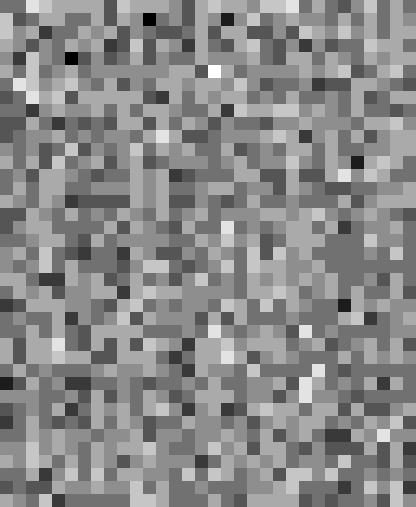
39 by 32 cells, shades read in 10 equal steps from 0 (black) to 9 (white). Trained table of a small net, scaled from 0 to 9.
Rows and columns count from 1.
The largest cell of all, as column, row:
17, 6
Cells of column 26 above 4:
18
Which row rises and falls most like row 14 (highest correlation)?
16
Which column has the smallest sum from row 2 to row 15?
12
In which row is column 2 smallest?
5
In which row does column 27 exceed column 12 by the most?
2
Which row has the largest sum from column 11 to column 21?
1
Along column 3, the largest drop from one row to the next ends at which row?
9
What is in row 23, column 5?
3
